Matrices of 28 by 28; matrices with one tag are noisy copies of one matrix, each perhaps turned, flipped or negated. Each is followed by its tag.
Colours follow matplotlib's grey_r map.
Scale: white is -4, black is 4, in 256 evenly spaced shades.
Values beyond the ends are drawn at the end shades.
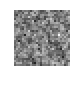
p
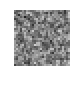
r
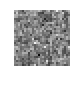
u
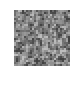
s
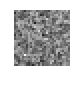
s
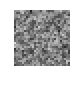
p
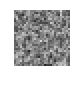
r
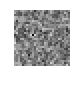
u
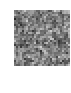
u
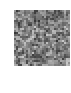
u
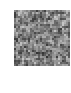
r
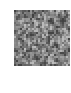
p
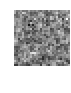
p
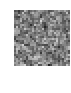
p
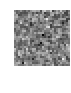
r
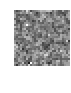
r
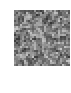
s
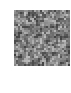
s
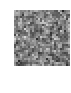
r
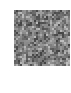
u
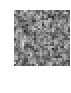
p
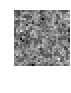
r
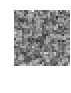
s
